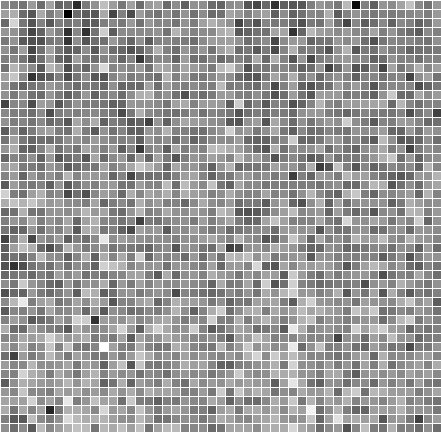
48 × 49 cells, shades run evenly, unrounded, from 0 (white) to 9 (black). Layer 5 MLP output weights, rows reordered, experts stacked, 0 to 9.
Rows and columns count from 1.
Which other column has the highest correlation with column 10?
8
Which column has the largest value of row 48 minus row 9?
2
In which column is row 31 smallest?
33
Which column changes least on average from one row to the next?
23
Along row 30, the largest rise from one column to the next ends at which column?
30
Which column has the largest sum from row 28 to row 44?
1
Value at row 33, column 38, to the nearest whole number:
3
